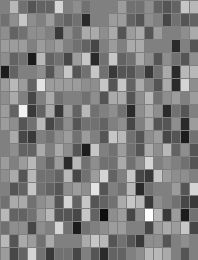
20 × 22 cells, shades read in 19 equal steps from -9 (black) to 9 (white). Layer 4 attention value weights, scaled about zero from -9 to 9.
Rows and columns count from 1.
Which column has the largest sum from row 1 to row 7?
5
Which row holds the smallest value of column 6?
20
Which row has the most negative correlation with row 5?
14
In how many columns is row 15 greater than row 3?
9
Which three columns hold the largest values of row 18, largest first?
7, 21, 19
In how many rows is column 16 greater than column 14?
7
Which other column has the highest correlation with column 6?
3
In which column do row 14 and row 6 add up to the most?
8
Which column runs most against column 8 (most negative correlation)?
17
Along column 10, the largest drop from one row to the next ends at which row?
12
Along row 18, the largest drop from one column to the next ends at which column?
22
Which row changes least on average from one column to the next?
4
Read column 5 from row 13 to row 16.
0 -1 -1 1
